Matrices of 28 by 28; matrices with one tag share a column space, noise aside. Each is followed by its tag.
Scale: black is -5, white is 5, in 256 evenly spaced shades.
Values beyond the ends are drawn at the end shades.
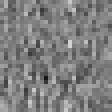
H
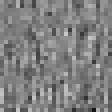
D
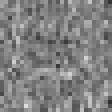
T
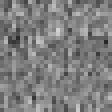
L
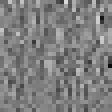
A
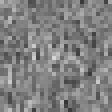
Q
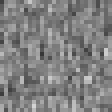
H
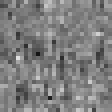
D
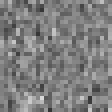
L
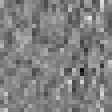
A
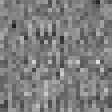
T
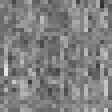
A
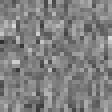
T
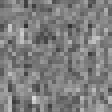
L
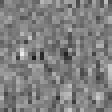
Q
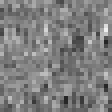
L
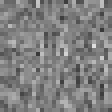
Q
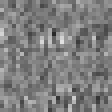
L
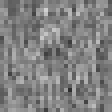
H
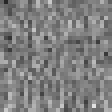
T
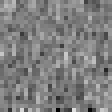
D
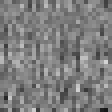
D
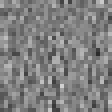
Q
